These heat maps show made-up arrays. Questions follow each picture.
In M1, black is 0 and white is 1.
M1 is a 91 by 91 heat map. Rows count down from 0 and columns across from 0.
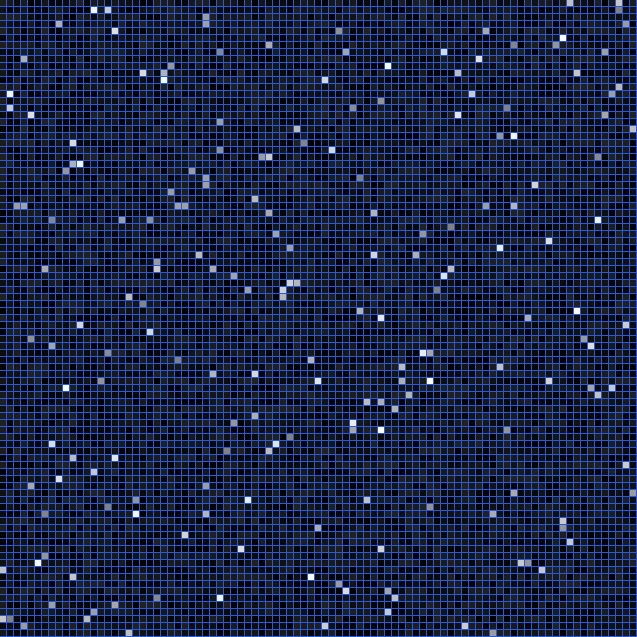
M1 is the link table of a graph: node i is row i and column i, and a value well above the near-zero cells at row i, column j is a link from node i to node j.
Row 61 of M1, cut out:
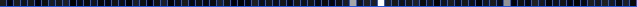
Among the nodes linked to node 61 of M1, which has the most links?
node 54
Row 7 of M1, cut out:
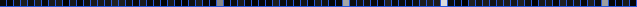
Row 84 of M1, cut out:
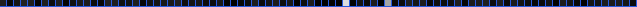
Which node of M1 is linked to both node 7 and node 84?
node 49
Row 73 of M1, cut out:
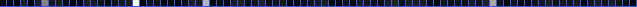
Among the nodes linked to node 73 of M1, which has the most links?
node 29
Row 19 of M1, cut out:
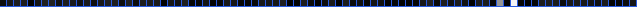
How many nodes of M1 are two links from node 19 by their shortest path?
5
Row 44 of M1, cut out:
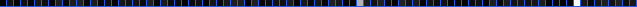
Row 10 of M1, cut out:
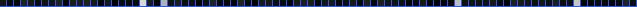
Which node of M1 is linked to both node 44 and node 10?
node 82
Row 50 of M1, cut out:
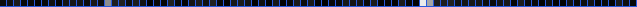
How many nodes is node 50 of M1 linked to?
3
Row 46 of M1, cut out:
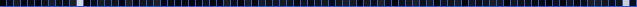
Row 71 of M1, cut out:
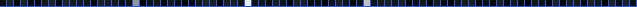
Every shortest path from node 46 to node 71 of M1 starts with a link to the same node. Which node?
node 89
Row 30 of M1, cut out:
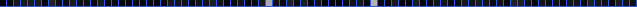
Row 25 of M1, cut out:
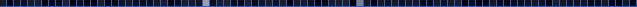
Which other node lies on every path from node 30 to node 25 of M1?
node 38
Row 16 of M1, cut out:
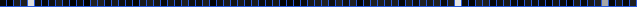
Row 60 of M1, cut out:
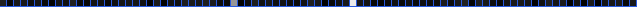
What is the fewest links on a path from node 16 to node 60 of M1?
6
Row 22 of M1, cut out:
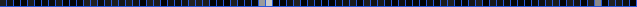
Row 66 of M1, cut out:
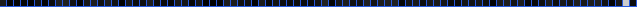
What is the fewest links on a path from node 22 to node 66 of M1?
7
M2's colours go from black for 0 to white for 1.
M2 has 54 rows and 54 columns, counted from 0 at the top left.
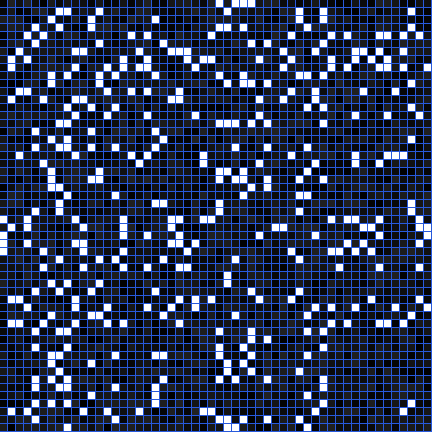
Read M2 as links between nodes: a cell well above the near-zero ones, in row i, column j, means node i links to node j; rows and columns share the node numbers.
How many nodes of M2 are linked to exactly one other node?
1
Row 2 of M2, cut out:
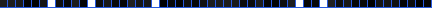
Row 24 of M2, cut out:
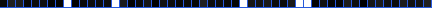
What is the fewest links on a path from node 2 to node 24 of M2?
2
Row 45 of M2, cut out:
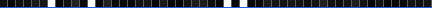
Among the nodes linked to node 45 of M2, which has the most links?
node 6
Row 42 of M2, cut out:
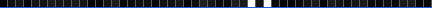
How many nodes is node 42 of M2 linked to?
2
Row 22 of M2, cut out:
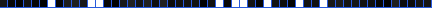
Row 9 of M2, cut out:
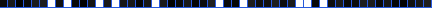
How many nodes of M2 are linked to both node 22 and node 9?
6
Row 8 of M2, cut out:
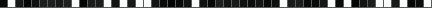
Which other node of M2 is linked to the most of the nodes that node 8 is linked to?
node 40
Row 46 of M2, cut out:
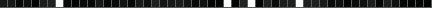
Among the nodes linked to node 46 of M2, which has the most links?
node 7
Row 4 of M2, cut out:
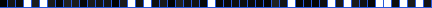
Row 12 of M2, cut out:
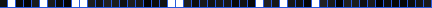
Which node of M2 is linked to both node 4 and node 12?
node 5
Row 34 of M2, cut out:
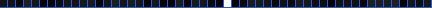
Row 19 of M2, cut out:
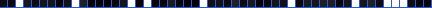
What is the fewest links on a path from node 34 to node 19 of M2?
5
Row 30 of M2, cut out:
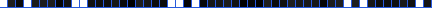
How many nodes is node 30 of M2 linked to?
10
